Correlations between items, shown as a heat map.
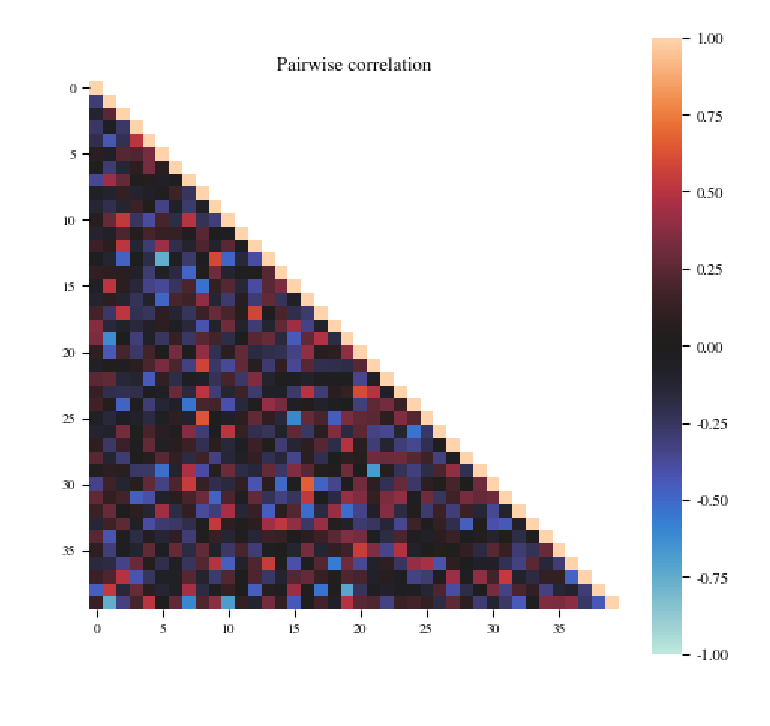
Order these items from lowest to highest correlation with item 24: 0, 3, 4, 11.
4, 11, 3, 0
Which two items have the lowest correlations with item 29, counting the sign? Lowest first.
21, 5
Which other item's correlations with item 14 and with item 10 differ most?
7
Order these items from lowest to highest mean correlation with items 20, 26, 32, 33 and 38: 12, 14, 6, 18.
12, 6, 14, 18
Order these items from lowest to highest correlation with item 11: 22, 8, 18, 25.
22, 18, 25, 8
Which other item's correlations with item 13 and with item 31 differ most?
9
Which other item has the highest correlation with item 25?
8
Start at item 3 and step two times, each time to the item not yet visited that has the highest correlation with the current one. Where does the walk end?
39
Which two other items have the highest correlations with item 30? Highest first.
16, 7
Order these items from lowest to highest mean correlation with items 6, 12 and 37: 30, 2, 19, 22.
30, 22, 19, 2
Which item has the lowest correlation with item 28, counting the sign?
33
